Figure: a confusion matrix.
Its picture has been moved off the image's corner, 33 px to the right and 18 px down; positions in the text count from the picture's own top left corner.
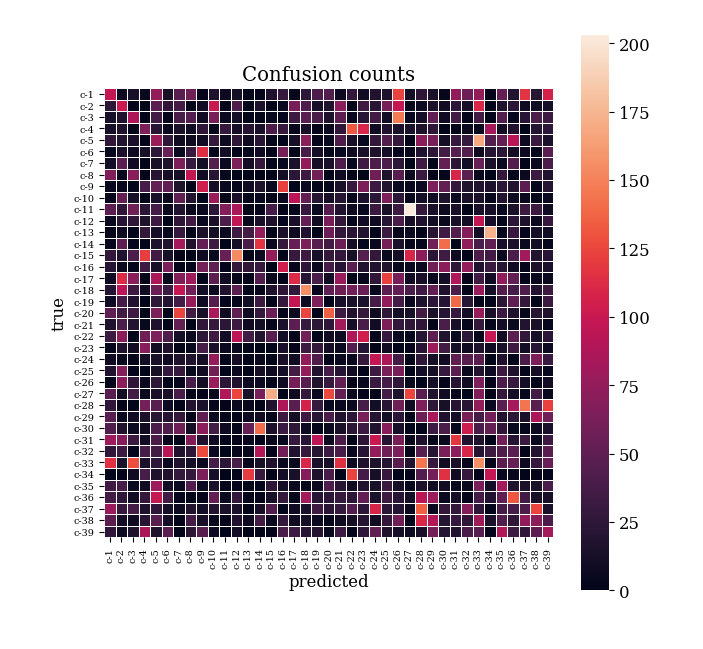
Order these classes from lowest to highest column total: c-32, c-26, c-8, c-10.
c-8, c-32, c-10, c-26
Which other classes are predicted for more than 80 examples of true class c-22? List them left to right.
c-12, c-23, c-34
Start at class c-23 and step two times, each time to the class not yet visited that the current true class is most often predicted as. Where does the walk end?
c-38
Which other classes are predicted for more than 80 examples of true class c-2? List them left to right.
c-10, c-26, c-33
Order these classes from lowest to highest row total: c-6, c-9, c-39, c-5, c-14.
c-6, c-9, c-39, c-5, c-14
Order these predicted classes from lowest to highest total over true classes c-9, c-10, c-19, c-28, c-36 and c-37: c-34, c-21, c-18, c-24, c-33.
c-34, c-21, c-33, c-24, c-18
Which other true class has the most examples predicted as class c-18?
c-20
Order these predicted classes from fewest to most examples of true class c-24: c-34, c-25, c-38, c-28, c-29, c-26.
c-34, c-29, c-28, c-26, c-38, c-25
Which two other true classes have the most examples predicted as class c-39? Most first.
c-28, c-1
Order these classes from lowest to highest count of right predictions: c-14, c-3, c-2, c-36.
c-3, c-2, c-14, c-36
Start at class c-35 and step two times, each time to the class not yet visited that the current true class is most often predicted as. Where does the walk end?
c-33
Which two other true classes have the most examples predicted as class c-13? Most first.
c-34, c-30
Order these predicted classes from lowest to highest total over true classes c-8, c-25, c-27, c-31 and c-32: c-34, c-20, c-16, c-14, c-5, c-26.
c-34, c-16, c-5, c-14, c-20, c-26
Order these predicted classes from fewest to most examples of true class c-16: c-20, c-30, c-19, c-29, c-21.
c-19, c-21, c-20, c-29, c-30
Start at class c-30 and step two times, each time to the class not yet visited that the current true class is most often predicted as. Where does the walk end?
c-7
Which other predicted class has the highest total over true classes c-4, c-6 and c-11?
c-27
